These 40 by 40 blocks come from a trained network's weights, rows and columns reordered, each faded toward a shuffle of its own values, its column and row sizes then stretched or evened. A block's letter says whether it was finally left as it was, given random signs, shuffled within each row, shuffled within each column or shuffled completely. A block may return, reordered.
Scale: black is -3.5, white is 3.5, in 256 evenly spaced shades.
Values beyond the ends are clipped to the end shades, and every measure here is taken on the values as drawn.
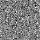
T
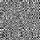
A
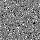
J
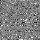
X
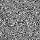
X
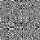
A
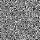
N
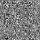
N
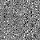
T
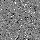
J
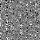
T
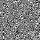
T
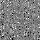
T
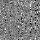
T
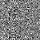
N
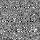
X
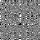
A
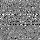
X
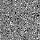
T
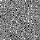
T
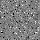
J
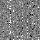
T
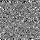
X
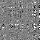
N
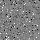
J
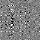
N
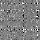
N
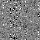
T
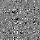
N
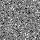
J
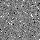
J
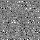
X
